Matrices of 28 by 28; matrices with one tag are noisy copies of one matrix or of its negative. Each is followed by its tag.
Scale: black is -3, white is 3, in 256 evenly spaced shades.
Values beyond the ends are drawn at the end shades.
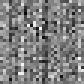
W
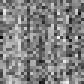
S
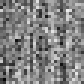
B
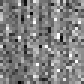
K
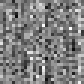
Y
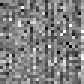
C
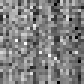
K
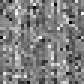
S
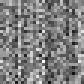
Y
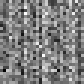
W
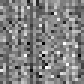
Y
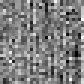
C
